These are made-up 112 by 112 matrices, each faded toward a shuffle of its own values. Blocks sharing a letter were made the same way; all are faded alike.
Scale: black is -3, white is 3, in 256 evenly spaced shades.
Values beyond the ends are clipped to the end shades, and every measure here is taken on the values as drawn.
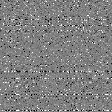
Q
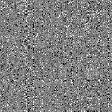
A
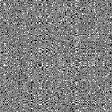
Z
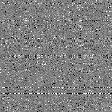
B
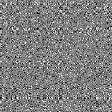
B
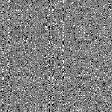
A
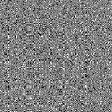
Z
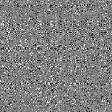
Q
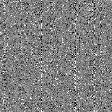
A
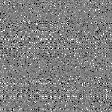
Q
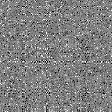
Q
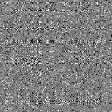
B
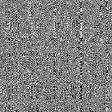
A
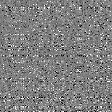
Q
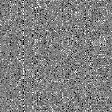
A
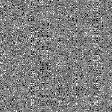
A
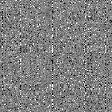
A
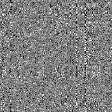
A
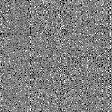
A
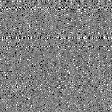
B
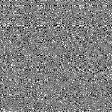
B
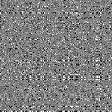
B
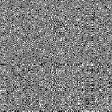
Z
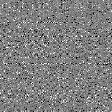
Q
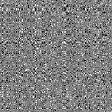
Z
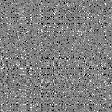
Q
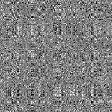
Z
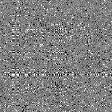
B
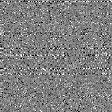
B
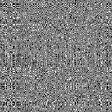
Z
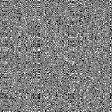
Z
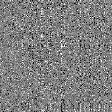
A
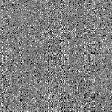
A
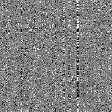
A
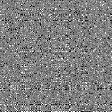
B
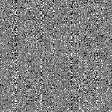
A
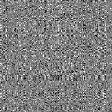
Z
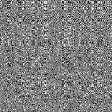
Z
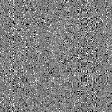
A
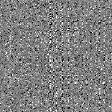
A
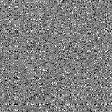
B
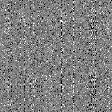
A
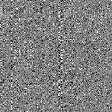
A
